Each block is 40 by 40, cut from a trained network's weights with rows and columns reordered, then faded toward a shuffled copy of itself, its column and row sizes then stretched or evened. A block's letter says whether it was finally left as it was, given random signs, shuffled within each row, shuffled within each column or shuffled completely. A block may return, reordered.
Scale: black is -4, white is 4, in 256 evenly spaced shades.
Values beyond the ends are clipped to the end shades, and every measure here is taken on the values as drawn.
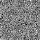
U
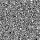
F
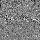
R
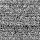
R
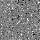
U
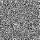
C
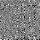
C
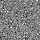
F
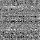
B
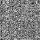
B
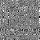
B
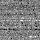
R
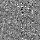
U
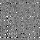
C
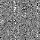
U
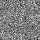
F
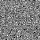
R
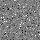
F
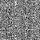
U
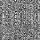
B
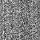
U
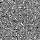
F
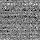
B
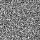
R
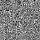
C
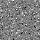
U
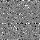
R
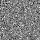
F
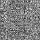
B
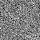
F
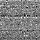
B
